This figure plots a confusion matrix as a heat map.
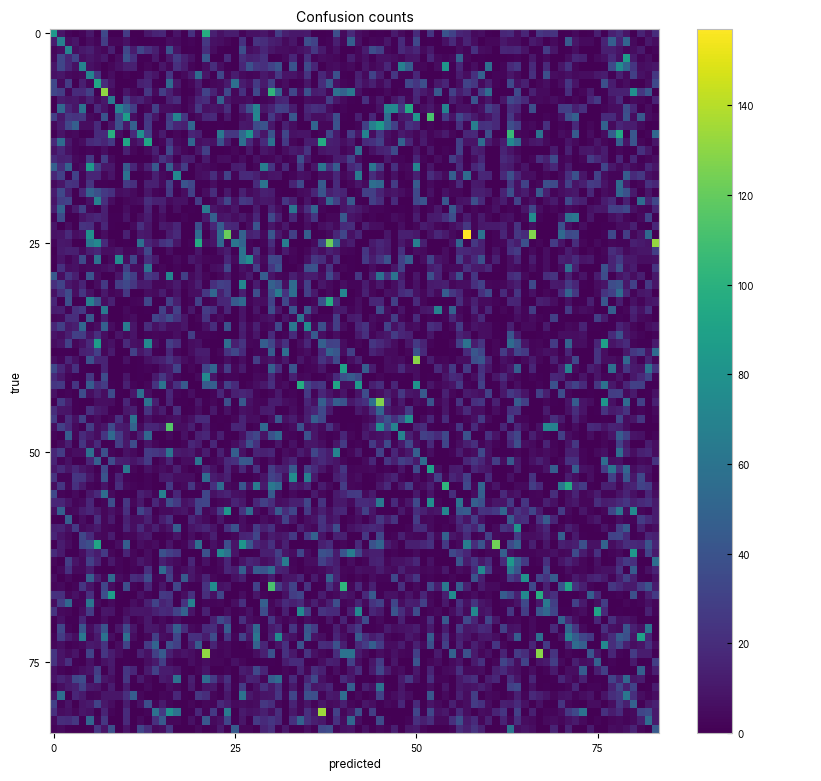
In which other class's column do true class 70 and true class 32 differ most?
38
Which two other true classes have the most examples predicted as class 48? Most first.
4, 13
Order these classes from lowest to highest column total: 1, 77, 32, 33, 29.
32, 29, 77, 33, 1
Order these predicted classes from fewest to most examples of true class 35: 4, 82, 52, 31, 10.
82, 52, 31, 4, 10
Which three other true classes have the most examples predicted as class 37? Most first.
81, 13, 16
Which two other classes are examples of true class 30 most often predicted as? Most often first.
26, 33
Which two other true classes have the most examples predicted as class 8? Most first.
12, 67
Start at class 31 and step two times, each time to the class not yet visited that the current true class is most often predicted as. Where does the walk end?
71
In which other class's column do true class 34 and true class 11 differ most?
45
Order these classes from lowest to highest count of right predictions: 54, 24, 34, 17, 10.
34, 17, 10, 54, 24
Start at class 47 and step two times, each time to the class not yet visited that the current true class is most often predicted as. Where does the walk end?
5
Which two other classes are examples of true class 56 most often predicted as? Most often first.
52, 45
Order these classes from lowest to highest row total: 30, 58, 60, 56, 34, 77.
34, 58, 60, 77, 30, 56
